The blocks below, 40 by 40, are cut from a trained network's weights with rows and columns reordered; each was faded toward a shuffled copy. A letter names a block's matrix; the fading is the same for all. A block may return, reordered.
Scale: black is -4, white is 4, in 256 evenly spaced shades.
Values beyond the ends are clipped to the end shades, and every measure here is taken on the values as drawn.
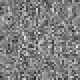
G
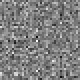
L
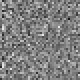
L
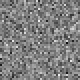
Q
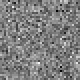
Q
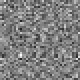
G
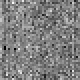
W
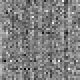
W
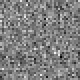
Q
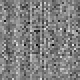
W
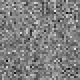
Q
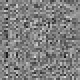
L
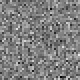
Q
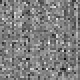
W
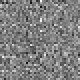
L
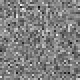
Q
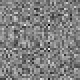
G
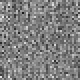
G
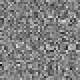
G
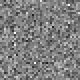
Q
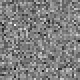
Q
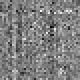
W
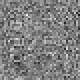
G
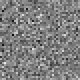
Q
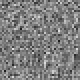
G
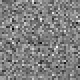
Q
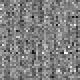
W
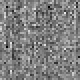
W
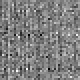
W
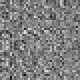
L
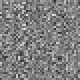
G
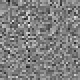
L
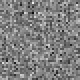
Q
